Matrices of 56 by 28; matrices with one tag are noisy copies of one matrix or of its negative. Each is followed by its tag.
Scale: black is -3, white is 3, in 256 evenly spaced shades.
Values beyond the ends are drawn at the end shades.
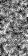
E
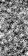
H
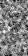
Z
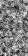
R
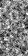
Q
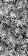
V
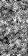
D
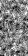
R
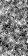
V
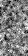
Q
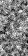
E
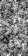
D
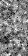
D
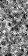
Z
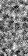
R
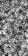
E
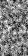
Z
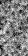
E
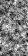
V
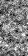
V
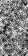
E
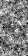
V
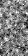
Q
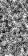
Z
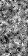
D
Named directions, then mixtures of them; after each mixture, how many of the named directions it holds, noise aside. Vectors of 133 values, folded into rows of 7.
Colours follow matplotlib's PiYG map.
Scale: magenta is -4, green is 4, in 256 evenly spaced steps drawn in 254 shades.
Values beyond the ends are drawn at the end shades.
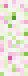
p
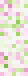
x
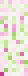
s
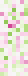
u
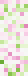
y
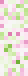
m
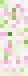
two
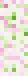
two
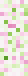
one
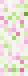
four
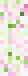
two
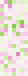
two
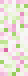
two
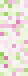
one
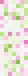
one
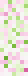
two
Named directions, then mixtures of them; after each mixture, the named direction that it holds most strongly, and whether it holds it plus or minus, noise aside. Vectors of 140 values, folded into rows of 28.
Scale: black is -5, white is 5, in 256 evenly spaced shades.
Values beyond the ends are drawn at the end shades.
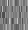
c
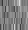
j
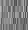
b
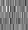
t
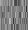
b, plus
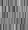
j, plus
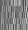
b, minus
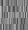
b, plus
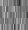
j, minus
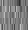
j, minus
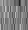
j, minus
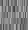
b, plus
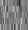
j, minus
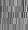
b, minus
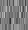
c, minus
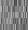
b, plus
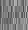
b, minus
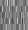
c, plus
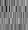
t, minus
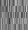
b, minus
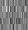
t, plus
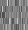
c, plus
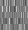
t, plus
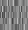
c, plus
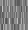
c, plus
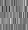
t, minus
